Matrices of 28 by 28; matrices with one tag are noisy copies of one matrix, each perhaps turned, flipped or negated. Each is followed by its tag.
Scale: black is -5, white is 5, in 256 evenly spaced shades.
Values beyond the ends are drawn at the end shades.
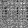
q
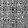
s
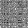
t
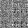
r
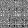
s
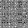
t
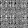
r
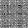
t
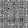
t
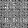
t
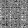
q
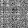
s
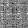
s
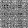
t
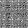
t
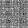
t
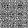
t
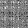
s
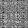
r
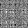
r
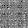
t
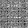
q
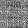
q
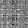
s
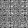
r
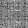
q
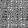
q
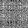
q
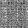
q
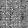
q
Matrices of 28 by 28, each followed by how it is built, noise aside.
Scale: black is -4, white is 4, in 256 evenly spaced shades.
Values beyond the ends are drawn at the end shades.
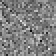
diagonal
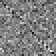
diagonal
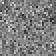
noise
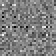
low rank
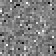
sparse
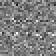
low rank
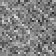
Toeplitz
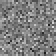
noise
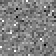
sparse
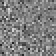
lower triangular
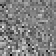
lower triangular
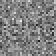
low rank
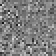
lower triangular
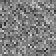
Toeplitz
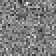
noise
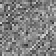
Hankel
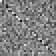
diagonal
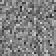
noise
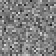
noise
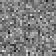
noise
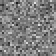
noise
